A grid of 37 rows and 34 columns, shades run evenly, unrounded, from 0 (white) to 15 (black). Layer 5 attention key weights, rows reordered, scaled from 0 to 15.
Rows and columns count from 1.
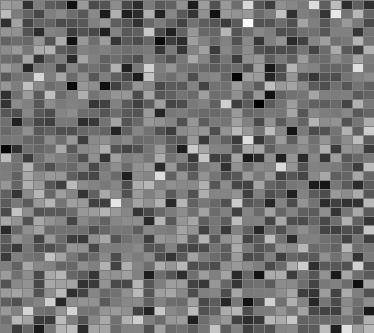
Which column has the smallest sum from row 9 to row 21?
14
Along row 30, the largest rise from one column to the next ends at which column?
29
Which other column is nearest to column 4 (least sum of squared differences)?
8
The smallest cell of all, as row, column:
3, 23
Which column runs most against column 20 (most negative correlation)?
31
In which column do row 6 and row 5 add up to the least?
4
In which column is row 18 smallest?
19
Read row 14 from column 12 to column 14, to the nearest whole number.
10 9 6
